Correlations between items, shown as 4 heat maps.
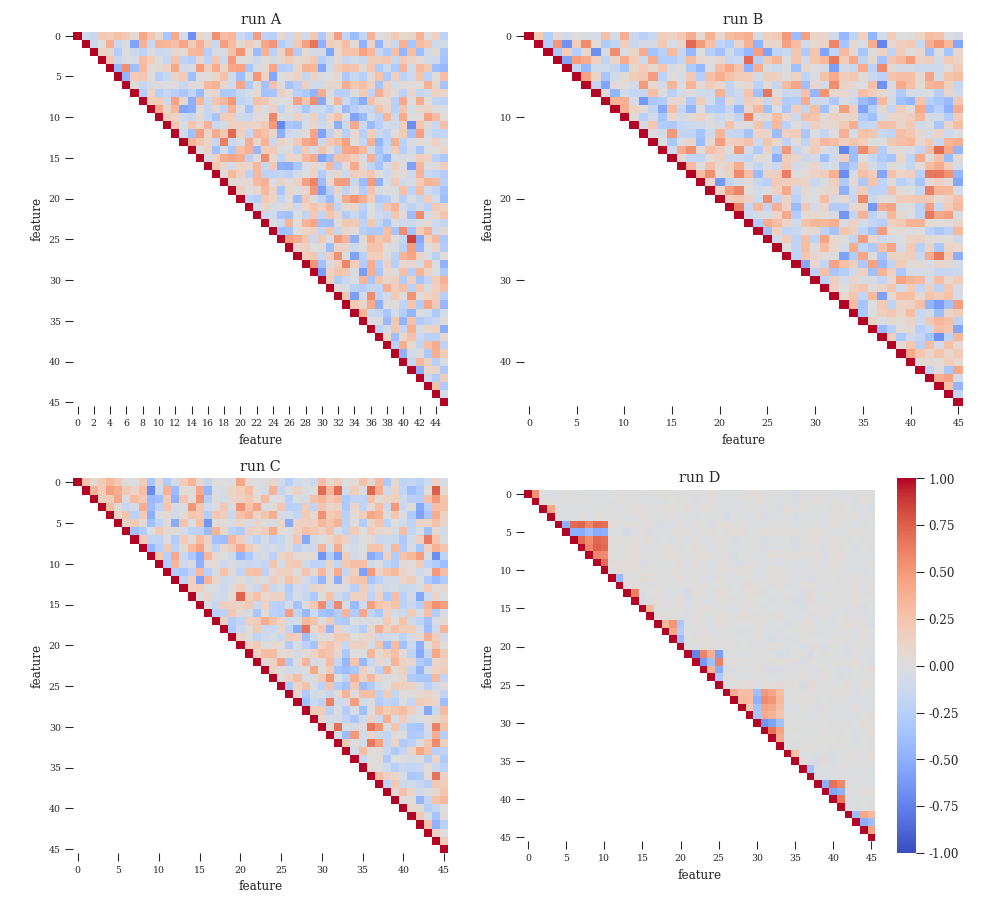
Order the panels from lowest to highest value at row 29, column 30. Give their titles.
run A, run D, run B, run C
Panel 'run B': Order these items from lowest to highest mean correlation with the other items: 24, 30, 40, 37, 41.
37, 24, 41, 30, 40
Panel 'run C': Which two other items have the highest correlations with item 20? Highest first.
14, 3
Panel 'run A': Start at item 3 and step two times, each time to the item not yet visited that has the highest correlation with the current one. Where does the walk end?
12
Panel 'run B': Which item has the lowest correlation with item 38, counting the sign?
15
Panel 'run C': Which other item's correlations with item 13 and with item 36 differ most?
11
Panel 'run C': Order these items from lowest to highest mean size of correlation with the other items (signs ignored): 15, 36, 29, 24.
29, 24, 36, 15
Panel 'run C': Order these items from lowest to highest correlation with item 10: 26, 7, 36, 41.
7, 36, 41, 26
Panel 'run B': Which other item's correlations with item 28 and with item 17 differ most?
33
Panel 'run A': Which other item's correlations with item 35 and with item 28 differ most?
29
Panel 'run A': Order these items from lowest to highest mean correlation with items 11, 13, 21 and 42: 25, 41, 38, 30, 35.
41, 25, 35, 30, 38
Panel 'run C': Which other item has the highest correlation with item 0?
20
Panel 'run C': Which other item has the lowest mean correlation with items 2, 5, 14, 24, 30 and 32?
9
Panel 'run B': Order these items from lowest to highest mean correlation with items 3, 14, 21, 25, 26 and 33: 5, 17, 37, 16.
16, 37, 17, 5
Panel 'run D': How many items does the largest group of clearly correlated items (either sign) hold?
8
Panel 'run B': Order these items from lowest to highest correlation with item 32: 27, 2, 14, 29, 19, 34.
29, 2, 14, 27, 19, 34
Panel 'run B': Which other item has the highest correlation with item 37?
4
